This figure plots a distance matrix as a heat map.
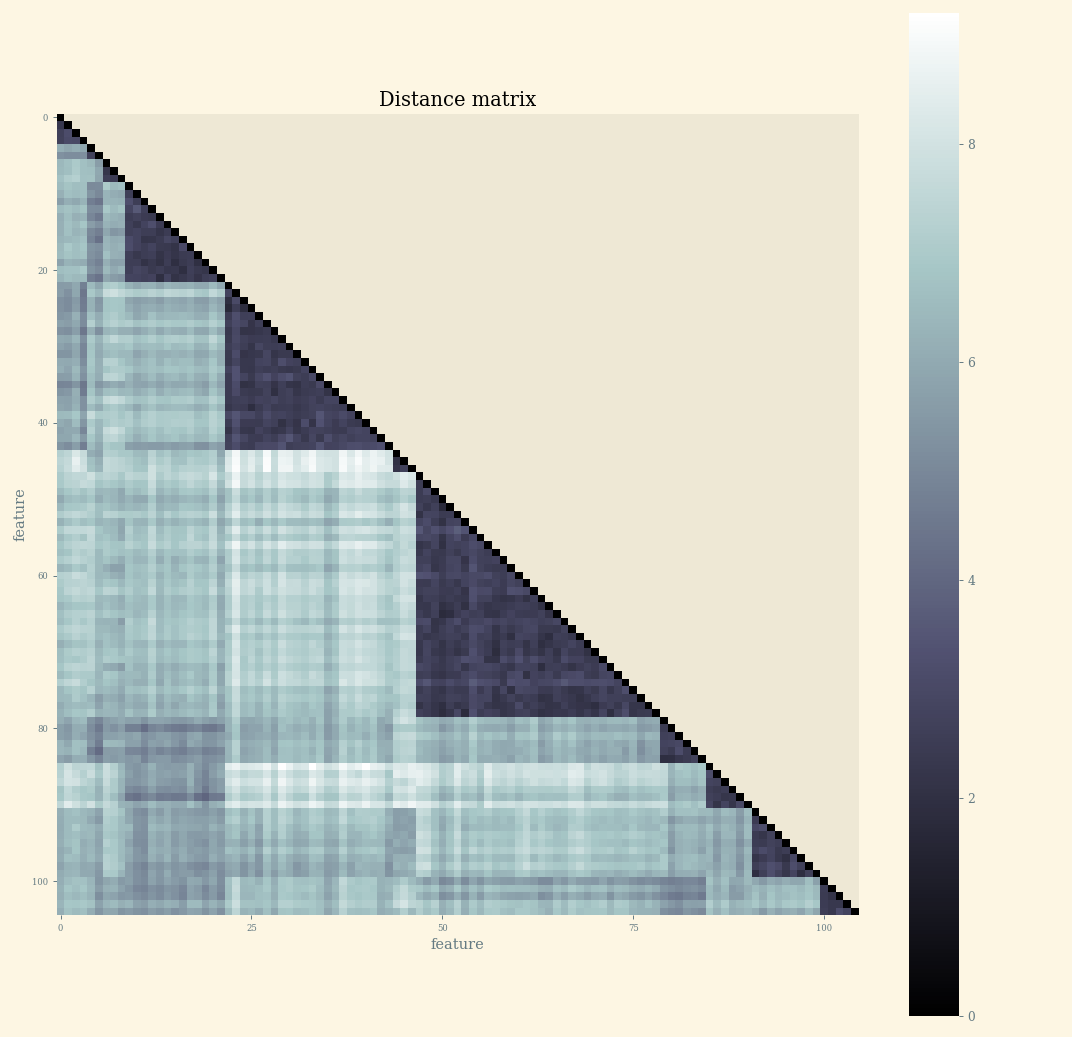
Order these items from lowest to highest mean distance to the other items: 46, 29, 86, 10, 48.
10, 48, 29, 86, 46
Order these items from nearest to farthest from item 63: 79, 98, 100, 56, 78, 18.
78, 56, 100, 79, 18, 98
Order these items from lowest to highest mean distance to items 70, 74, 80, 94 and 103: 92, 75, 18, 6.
75, 92, 18, 6
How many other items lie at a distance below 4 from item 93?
8
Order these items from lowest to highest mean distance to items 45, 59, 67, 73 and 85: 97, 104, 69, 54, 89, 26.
69, 54, 89, 97, 104, 26
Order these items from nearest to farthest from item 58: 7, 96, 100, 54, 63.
63, 54, 100, 7, 96
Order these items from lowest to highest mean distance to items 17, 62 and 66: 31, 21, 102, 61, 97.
61, 21, 102, 97, 31
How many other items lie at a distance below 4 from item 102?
4
